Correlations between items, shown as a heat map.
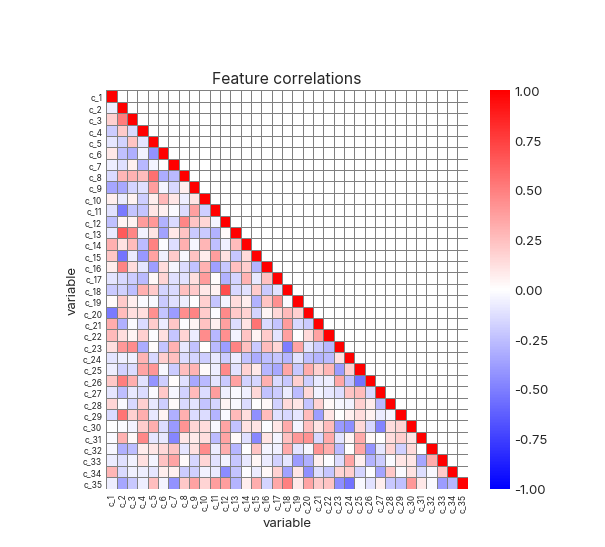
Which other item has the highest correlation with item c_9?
c_20
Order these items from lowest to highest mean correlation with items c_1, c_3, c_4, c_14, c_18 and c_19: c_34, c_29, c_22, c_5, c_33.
c_33, c_34, c_29, c_5, c_22
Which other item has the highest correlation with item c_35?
c_18
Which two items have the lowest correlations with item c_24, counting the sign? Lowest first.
c_35, c_30
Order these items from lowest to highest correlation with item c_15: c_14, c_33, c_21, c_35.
c_33, c_14, c_35, c_21
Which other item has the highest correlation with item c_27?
c_11
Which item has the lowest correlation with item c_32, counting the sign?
c_26
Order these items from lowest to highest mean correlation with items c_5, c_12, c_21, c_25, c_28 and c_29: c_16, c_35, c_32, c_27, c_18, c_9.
c_16, c_27, c_35, c_9, c_32, c_18
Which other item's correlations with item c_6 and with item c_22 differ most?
c_12
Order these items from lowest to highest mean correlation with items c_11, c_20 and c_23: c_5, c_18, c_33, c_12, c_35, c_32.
c_33, c_32, c_18, c_12, c_35, c_5
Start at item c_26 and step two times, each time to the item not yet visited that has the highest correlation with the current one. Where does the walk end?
c_13
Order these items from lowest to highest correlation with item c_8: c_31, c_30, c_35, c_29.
c_31, c_35, c_29, c_30
